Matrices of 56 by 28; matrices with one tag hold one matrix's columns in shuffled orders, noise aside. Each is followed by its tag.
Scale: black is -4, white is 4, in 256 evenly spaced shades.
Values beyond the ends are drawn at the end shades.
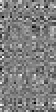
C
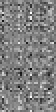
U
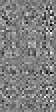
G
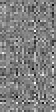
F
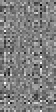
F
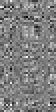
C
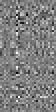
G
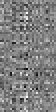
U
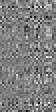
C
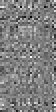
C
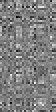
C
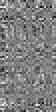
C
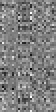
U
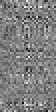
C
